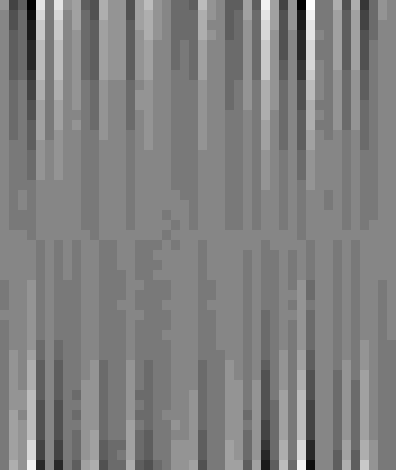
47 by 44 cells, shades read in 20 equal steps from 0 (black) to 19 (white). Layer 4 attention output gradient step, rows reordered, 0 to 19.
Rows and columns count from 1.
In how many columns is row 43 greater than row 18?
17
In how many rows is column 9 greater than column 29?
23
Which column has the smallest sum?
4
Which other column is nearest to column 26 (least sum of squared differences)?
39
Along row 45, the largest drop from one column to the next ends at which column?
35
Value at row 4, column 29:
8
